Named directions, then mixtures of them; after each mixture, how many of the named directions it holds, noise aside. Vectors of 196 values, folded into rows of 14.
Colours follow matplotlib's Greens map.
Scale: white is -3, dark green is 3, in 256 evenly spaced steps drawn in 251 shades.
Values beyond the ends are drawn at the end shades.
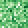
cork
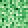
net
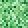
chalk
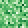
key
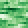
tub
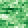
two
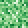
three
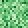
one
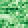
three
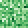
three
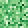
two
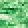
two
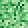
four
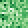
two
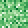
two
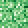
one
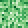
two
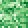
four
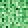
one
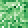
two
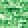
three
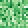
four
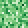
two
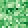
four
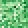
two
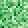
one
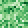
three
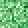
one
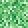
one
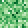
two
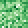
three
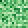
two
